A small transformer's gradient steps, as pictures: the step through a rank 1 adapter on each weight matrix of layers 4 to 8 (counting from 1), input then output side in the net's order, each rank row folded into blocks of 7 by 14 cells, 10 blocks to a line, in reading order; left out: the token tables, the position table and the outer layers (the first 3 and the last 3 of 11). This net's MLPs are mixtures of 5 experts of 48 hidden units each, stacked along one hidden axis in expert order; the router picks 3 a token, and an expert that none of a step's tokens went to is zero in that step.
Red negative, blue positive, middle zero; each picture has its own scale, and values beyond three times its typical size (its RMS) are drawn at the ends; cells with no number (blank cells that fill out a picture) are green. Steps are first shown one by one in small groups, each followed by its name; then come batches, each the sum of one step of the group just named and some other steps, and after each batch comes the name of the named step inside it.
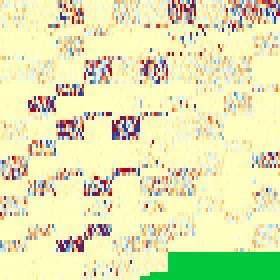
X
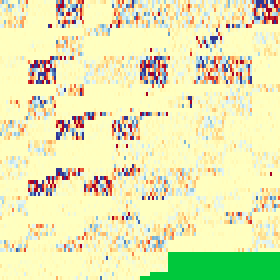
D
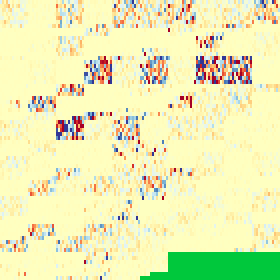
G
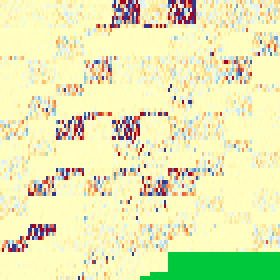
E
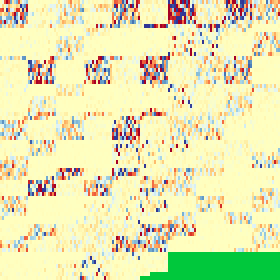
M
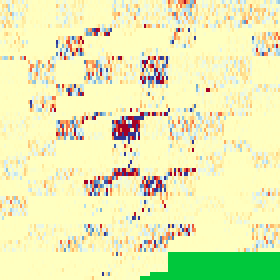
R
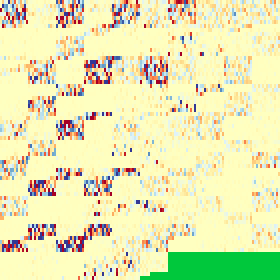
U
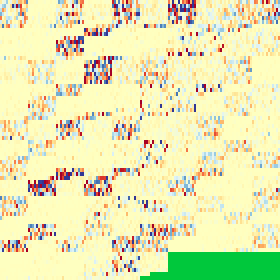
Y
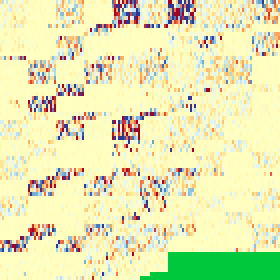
D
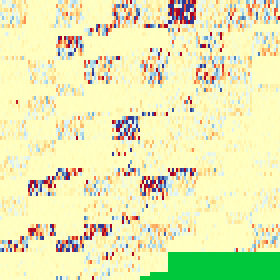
Y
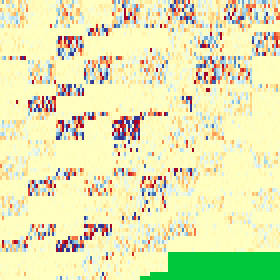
M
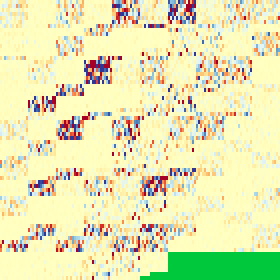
Y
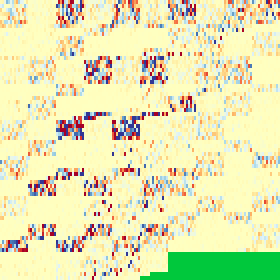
U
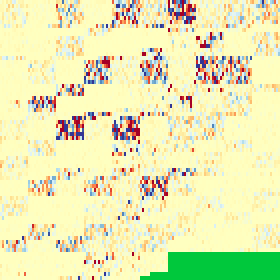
G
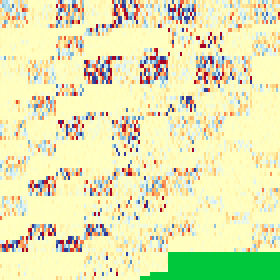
U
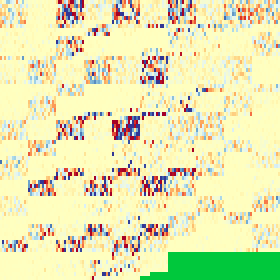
R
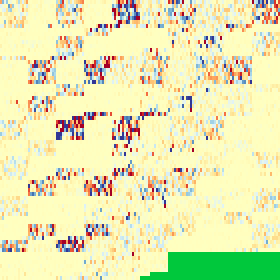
D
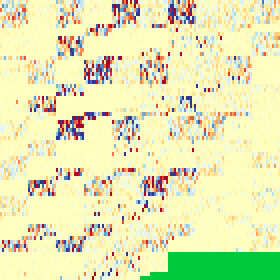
U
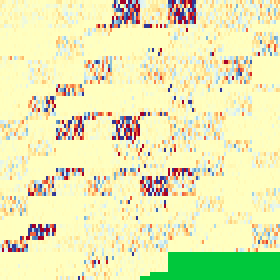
E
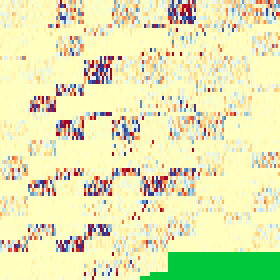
X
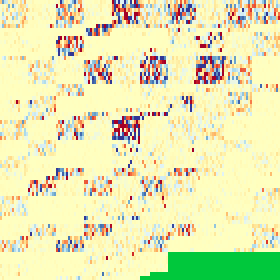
R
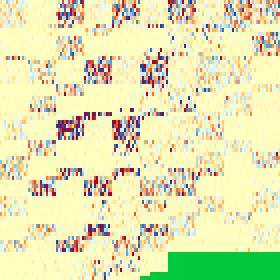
X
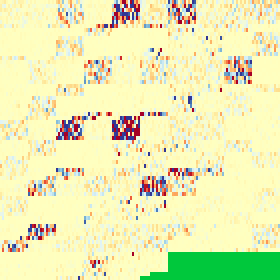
E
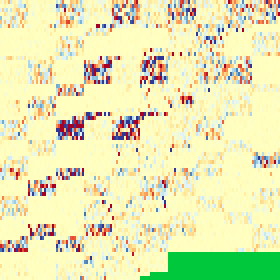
M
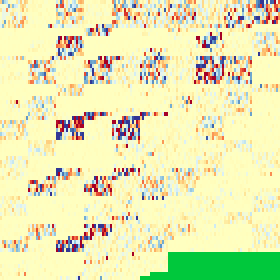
D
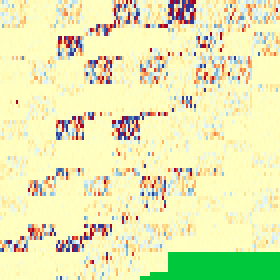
Y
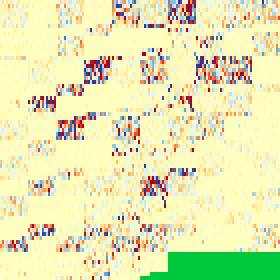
G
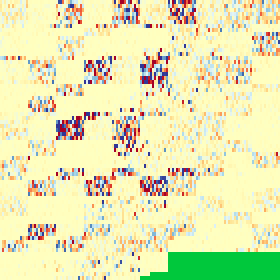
E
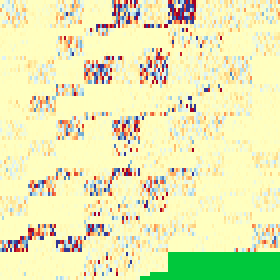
U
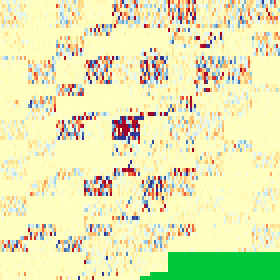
R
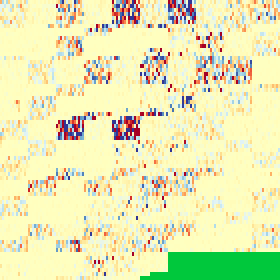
Y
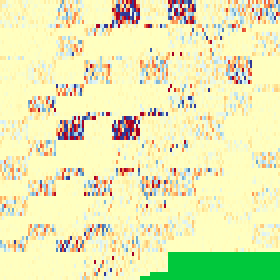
X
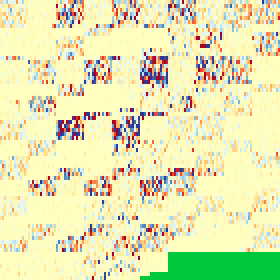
G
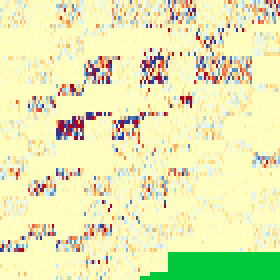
G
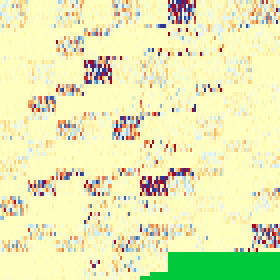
Y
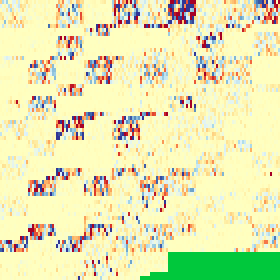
D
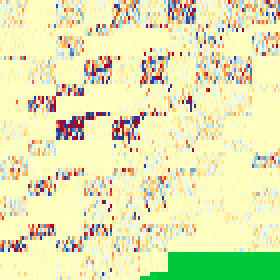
X
